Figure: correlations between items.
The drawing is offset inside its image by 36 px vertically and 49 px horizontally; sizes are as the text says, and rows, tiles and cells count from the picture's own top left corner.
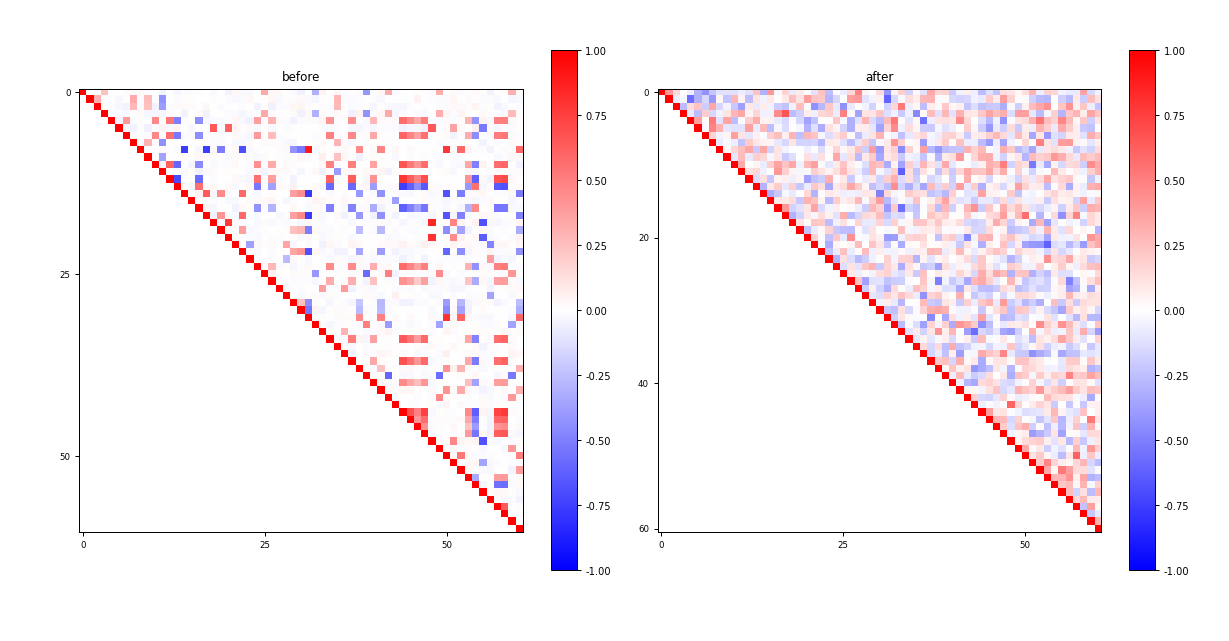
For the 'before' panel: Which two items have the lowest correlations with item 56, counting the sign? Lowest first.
21, 28
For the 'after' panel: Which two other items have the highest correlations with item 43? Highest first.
48, 16
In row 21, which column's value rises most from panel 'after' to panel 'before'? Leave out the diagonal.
53
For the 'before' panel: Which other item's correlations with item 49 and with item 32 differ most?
39
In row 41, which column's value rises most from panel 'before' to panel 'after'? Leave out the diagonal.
22
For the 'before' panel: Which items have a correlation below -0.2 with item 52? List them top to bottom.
14, 17, 19, 22, 29, 30
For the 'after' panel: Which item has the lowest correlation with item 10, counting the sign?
51
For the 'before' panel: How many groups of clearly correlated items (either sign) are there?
8
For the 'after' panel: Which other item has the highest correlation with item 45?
59
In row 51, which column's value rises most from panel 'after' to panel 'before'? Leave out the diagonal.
18
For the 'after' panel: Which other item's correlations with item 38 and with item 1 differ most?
26
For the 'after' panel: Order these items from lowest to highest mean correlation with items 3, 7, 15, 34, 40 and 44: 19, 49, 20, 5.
19, 5, 49, 20
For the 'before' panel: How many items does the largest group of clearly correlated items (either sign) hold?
19
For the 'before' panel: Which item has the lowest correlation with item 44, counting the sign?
13
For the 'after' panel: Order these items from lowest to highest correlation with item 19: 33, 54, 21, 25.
25, 21, 54, 33
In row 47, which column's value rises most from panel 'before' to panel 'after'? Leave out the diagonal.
16
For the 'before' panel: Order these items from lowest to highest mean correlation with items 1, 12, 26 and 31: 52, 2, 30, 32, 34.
30, 32, 2, 52, 34
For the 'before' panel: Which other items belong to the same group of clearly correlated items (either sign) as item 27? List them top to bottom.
33, 36
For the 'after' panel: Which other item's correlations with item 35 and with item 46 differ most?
3
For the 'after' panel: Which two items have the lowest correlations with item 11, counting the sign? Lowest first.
33, 2
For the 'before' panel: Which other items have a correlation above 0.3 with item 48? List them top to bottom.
5, 18, 20, 51
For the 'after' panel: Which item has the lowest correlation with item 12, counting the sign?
20
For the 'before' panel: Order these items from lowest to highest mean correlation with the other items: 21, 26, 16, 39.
16, 39, 21, 26
